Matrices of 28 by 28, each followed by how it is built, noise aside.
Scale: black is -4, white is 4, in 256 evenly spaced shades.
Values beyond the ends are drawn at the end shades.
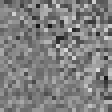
upper triangular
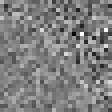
upper triangular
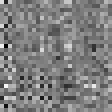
low rank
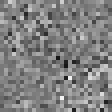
block diagonal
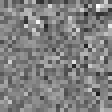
upper triangular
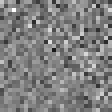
upper triangular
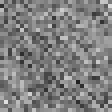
Toeplitz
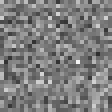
blocks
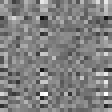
low rank
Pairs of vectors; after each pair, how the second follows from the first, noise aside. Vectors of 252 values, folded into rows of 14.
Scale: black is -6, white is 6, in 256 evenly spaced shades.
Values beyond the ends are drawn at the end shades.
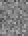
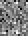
scaled up.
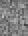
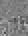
negated, partly zeroed.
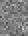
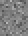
negated, partly zeroed.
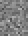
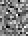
reversed, negated, scaled up.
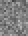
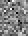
negated, scaled up.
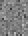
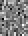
scaled up.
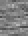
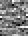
negated, scaled up.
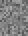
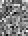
negated, scaled up.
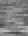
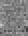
negated, partly zeroed.
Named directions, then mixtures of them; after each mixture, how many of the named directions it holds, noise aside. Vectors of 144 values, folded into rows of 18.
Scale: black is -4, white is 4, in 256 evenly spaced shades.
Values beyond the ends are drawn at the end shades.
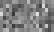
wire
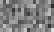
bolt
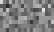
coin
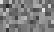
one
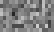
two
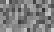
two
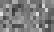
one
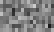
three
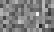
three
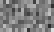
one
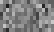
two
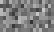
two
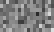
three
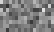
one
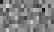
one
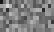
one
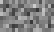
three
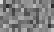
two
